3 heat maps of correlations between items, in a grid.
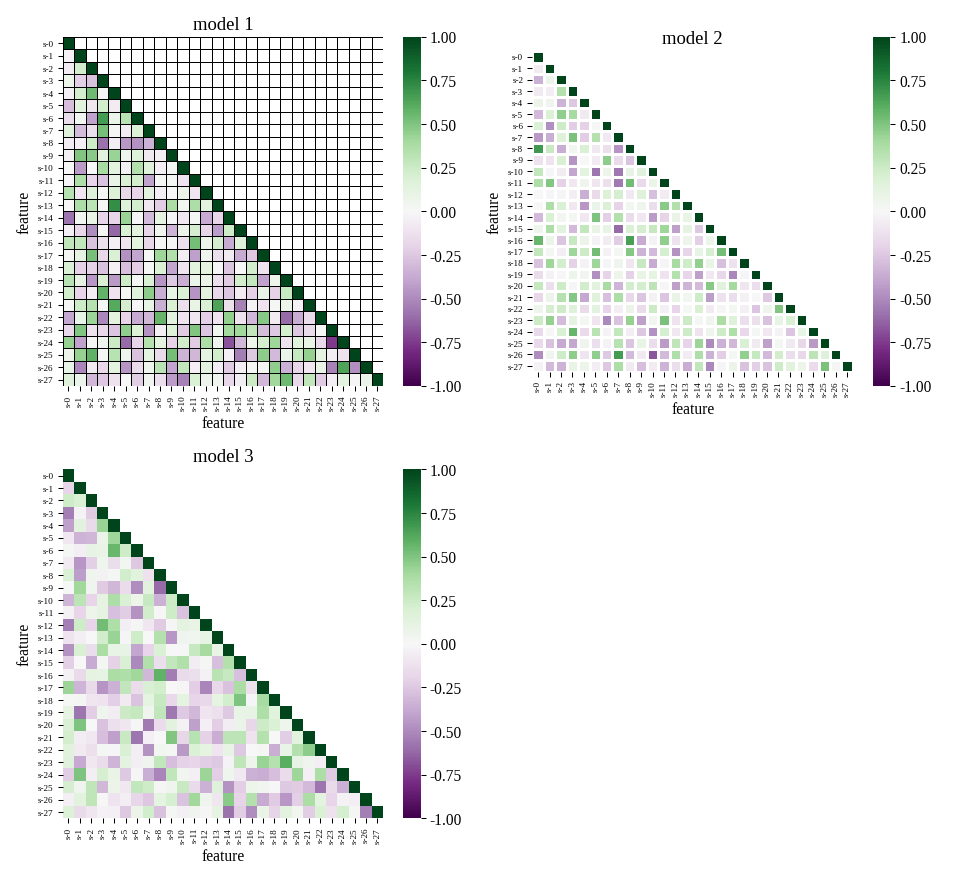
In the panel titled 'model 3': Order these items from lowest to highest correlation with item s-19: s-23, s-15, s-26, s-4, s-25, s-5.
s-26, s-25, s-4, s-15, s-5, s-23
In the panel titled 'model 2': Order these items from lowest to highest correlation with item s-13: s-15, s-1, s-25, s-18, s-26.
s-25, s-26, s-15, s-18, s-1
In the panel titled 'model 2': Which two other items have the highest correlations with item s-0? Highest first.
s-8, s-16
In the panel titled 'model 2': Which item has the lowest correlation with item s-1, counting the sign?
s-6
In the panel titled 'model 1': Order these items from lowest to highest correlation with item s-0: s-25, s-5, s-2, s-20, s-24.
s-5, s-2, s-25, s-20, s-24
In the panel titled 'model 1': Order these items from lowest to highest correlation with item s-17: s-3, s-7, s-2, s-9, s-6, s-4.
s-6, s-3, s-7, s-4, s-9, s-2
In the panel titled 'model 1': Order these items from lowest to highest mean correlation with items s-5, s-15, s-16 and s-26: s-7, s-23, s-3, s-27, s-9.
s-9, s-7, s-3, s-27, s-23
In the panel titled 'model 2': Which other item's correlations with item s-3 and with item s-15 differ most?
s-7
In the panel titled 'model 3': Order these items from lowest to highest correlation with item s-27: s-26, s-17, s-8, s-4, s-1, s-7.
s-26, s-8, s-1, s-4, s-17, s-7
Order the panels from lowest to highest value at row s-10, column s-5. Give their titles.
model 2, model 1, model 3
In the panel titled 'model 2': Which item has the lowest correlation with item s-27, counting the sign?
s-15
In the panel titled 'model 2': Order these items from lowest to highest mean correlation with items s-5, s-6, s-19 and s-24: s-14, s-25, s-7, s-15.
s-25, s-14, s-15, s-7
